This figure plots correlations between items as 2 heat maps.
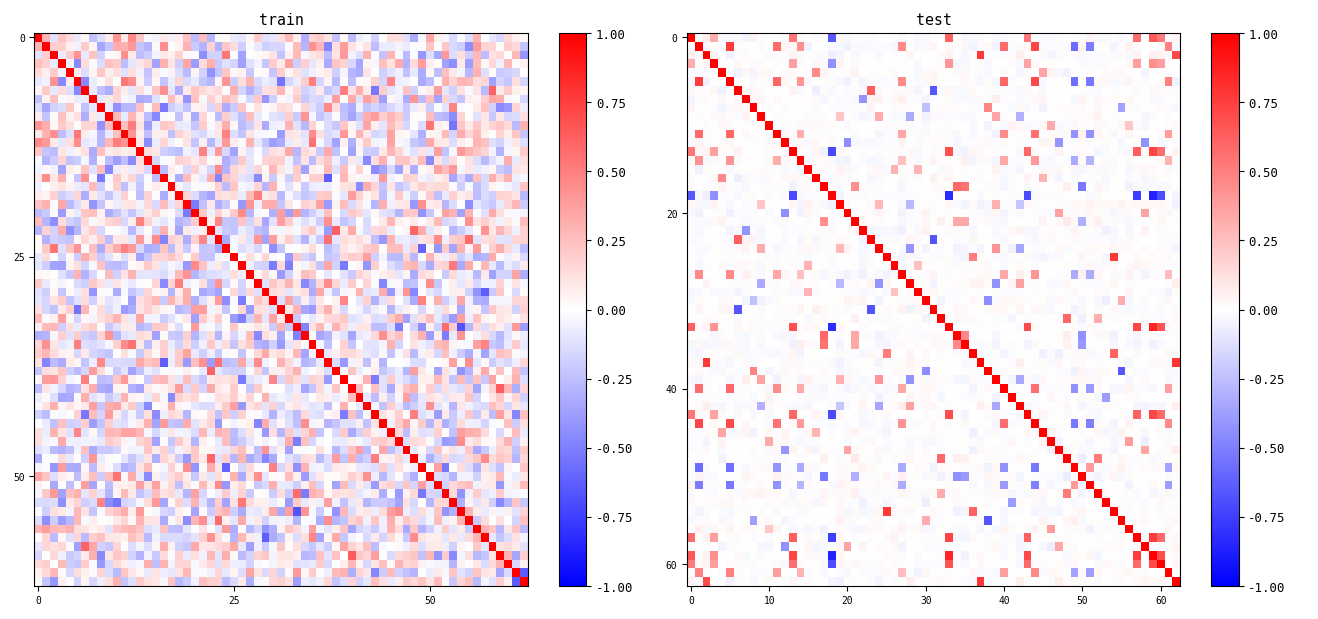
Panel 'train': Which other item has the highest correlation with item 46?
54
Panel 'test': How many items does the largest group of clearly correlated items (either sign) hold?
10
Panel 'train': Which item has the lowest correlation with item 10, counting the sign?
53
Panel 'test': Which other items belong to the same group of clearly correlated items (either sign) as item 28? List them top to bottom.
9, 19, 24, 39, 42
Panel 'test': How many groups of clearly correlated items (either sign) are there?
15
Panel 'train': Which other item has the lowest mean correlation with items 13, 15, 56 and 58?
43
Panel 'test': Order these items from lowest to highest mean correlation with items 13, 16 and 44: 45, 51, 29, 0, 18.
18, 51, 29, 45, 0
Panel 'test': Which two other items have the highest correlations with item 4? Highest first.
16, 45
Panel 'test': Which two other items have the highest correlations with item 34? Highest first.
17, 35
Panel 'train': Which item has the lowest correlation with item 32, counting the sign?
26
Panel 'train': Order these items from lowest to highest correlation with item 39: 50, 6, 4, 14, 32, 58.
14, 4, 50, 32, 58, 6
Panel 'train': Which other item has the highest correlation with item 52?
33
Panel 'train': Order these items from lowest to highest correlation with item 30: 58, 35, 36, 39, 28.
35, 58, 36, 28, 39
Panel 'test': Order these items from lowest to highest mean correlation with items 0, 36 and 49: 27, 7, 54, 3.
27, 7, 3, 54
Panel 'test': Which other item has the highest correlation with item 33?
59
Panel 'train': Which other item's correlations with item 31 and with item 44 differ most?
34
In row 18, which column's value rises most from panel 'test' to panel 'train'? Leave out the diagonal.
59
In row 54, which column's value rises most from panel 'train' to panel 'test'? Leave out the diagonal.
25
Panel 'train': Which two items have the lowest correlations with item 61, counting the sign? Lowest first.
62, 43
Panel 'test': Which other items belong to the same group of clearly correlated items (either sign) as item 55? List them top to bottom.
8, 30, 38
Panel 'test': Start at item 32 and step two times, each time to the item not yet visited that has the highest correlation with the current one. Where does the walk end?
52
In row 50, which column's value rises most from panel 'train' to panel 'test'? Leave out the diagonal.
14
